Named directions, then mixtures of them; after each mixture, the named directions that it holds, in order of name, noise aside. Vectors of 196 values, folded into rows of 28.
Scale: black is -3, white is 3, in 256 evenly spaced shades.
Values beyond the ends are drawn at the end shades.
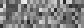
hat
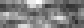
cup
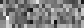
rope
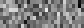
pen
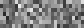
hat, pen, rope.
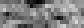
cup.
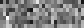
rope.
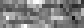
cup, rope.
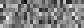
hat, rope.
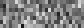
hat, pen.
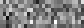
rope.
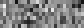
hat, pen, rope.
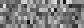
hat.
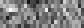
cup, pen, rope.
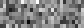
hat, rope.
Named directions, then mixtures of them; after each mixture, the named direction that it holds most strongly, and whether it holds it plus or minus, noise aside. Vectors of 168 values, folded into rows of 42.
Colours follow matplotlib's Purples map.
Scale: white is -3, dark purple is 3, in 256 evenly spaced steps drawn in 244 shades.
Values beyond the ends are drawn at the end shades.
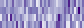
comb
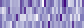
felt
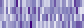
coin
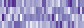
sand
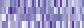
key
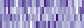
coin, minus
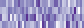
comb, minus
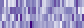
coin, plus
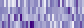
sand, minus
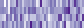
comb, plus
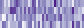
key, plus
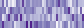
sand, minus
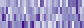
key, minus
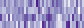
comb, minus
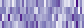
sand, minus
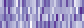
coin, minus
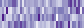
sand, plus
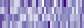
felt, plus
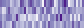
felt, plus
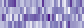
sand, plus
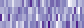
comb, minus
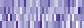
comb, plus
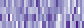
comb, minus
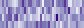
sand, minus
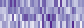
key, plus
